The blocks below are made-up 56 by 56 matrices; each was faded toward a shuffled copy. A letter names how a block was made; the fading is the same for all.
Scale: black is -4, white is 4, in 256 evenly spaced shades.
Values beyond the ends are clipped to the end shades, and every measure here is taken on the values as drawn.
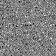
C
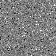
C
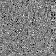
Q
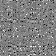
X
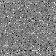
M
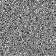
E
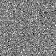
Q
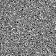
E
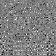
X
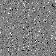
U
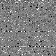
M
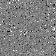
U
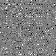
X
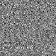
Q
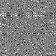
X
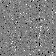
U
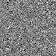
Q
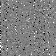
U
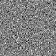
Q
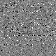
M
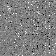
U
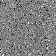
C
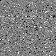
M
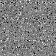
M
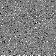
M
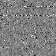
M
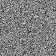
E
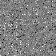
U
